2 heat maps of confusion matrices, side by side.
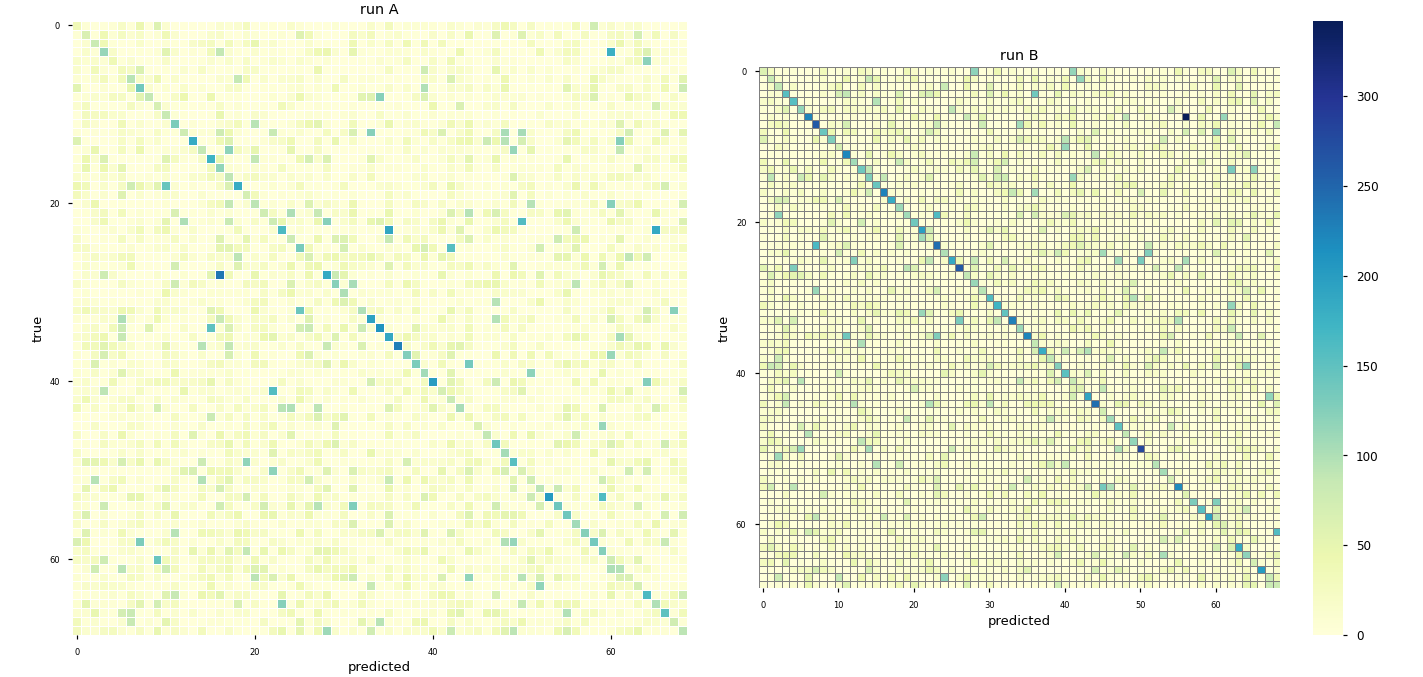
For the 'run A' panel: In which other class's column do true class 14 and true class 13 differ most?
49
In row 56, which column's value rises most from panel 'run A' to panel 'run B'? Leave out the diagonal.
8
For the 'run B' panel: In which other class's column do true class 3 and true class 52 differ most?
36
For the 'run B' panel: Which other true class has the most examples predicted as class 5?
50
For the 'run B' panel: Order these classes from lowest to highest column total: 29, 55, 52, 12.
52, 29, 12, 55
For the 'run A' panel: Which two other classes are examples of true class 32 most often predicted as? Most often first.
25, 67
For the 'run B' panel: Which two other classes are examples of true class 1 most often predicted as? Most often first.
42, 14
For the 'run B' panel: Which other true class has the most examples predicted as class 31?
33
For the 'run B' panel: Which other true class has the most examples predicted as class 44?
11
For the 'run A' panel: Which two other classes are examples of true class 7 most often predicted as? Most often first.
39, 68
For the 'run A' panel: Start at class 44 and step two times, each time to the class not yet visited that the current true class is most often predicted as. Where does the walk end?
20
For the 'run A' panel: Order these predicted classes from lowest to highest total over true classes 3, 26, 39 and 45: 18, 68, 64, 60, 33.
68, 33, 18, 64, 60
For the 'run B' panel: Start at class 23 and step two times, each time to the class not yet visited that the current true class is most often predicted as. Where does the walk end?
34
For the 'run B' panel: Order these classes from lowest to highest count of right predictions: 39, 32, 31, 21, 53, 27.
27, 53, 39, 32, 31, 21
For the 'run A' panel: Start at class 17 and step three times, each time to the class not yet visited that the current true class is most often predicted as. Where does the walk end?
5
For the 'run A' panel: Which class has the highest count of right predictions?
36
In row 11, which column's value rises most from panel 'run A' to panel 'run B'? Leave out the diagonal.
28
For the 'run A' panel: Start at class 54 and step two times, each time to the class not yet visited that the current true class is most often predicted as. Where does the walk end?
47
